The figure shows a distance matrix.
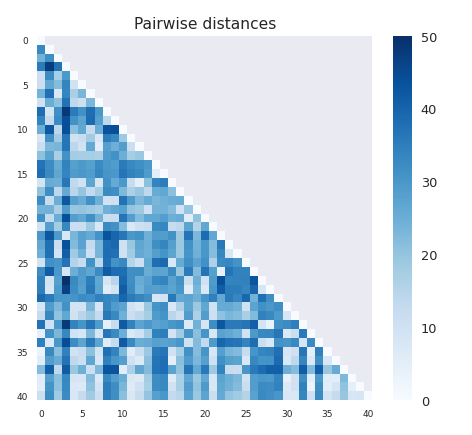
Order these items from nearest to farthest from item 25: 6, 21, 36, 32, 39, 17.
36, 39, 21, 17, 6, 32
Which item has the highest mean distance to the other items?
3
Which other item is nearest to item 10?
37
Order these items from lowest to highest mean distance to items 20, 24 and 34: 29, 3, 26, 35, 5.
5, 35, 29, 26, 3
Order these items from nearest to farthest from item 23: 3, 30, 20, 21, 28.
21, 30, 20, 28, 3
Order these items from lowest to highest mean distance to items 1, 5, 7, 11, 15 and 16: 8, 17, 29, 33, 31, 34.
33, 31, 17, 34, 8, 29
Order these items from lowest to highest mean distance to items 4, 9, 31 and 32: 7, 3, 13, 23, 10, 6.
7, 13, 6, 23, 10, 3
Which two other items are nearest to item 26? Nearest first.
22, 3
